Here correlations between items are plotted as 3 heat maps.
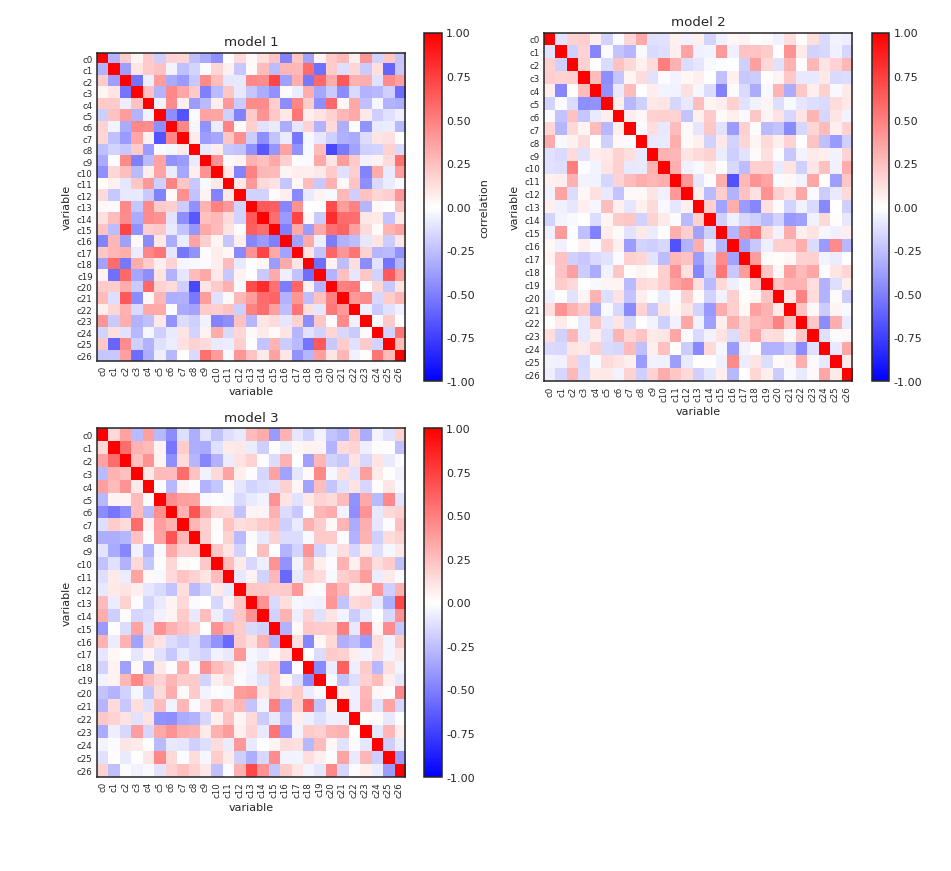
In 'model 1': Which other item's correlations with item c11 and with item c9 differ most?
c6
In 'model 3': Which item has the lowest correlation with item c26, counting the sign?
c25
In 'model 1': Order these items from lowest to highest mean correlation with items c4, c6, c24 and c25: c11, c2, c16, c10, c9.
c16, c9, c2, c10, c11
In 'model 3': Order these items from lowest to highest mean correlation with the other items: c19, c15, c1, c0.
c0, c1, c19, c15
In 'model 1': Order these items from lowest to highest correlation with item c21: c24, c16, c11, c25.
c16, c24, c11, c25
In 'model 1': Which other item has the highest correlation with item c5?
c17
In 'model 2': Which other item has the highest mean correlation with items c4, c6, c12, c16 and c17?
c22
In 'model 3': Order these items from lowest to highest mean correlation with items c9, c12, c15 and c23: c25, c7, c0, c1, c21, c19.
c0, c1, c19, c25, c7, c21
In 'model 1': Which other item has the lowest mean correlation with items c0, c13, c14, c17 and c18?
c8
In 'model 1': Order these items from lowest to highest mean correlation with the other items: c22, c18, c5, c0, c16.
c16, c18, c0, c5, c22
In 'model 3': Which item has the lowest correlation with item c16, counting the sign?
c11
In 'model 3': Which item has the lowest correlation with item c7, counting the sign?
c22
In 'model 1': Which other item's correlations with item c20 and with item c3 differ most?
c14
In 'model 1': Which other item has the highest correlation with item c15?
c2
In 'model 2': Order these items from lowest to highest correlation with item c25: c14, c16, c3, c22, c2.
c3, c14, c2, c22, c16
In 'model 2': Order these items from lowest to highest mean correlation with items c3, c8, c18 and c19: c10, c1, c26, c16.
c16, c26, c10, c1
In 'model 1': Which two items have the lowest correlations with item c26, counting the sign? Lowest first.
c3, c17
